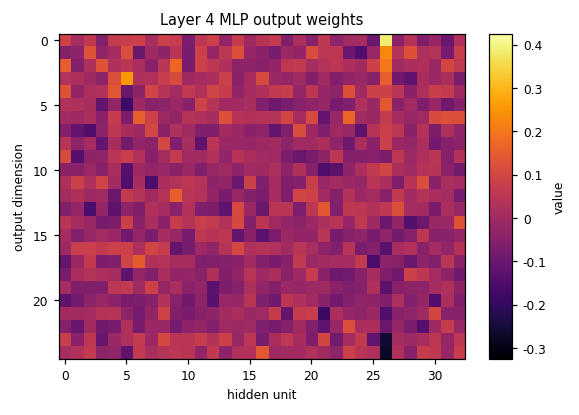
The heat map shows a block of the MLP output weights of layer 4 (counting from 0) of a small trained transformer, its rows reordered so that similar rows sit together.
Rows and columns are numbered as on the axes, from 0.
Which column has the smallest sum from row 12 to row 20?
26
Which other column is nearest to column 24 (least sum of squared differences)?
10
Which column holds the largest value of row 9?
0
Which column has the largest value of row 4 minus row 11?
7
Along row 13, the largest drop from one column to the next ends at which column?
22
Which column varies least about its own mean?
15
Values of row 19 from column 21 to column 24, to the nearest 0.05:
0 -0.05 -0.05 -0.05
